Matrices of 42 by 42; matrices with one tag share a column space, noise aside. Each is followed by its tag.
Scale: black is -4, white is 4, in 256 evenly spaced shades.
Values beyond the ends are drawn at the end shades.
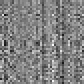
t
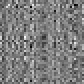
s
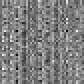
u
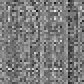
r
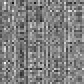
r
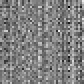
u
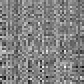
t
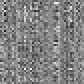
r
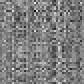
r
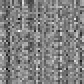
u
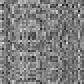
s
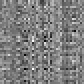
u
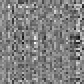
s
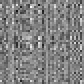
s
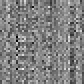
u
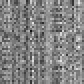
u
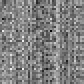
u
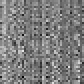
t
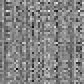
r
